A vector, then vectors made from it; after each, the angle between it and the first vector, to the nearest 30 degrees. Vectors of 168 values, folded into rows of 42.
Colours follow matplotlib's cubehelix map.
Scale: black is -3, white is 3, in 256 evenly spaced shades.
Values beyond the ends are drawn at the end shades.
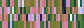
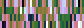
120 degrees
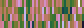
60 degrees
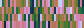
120 degrees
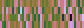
120 degrees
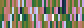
60 degrees
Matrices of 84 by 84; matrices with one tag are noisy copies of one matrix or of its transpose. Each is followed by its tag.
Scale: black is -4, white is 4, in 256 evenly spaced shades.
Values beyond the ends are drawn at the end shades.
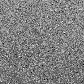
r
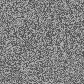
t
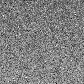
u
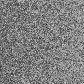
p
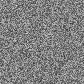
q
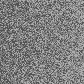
p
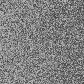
r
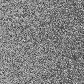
r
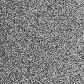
p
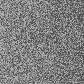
r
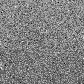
r
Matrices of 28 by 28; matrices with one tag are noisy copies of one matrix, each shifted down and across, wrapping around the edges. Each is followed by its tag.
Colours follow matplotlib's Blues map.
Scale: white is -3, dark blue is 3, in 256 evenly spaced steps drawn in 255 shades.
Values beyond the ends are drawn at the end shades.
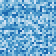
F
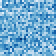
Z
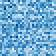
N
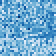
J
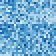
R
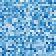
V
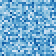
N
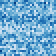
F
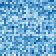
Z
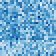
J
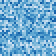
F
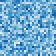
V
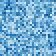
V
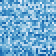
F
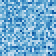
V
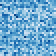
N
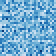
V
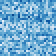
F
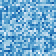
V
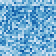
R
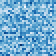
N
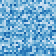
F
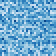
N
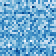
F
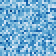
V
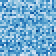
Z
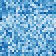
J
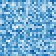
N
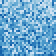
J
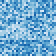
R
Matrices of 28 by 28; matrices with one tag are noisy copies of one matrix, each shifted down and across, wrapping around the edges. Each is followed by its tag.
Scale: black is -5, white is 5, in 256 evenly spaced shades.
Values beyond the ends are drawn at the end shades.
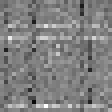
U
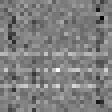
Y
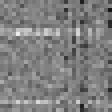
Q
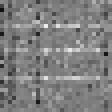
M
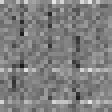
U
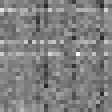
U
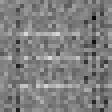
M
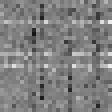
U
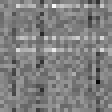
U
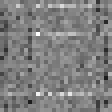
M
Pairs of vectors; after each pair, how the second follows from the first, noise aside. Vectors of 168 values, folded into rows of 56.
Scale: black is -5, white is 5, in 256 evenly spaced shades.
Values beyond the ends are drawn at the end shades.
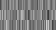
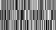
negated, scaled up.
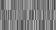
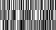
wrapped around, negated, scaled up.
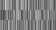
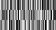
wrapped around, negated, scaled up.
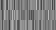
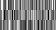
negated, scaled up.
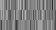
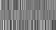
reversed, negated, partly zeroed.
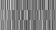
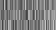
reversed.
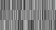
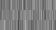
shrunk.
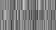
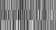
reversed.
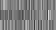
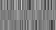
reversed, negated, partly zeroed.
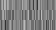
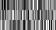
negated, scaled up.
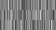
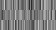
reversed.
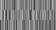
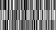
wrapped around, negated, scaled up.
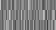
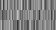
wrapped around, negated.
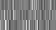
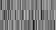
wrapped around, negated.
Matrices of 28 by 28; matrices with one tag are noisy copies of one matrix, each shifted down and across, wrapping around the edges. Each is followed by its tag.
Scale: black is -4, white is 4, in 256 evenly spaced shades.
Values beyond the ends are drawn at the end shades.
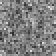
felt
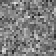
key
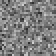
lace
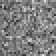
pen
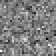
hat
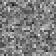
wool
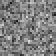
pen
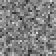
pen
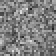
key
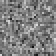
lace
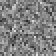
lace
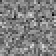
hat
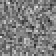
lace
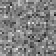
pen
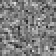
wool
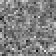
hat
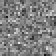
wool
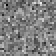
key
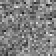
felt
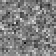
hat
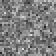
pen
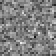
hat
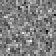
lace
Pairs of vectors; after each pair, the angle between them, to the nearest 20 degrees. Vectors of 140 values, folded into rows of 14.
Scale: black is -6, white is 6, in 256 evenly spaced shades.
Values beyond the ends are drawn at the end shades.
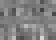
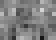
160 degrees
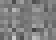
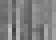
80 degrees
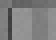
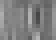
80 degrees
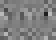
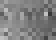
140 degrees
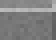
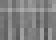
60 degrees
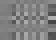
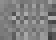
20 degrees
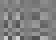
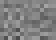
140 degrees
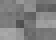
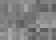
40 degrees
